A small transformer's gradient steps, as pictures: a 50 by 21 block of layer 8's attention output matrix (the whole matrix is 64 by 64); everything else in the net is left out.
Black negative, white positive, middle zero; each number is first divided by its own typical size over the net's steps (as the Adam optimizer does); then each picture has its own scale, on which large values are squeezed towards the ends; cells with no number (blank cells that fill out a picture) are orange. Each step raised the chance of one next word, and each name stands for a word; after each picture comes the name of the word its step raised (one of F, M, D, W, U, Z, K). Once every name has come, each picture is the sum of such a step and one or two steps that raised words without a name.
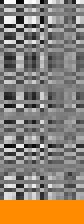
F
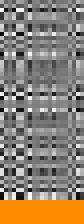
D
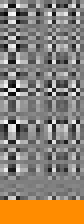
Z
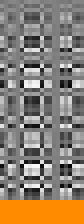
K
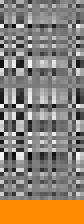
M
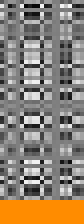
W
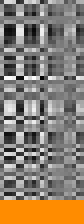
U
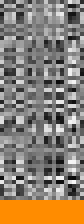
W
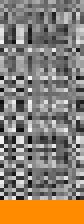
U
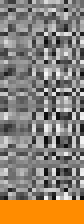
D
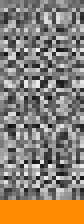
K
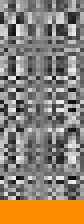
U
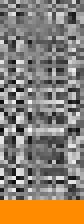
W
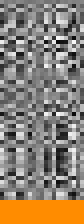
M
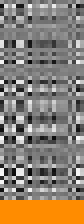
W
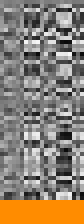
D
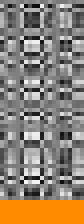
W
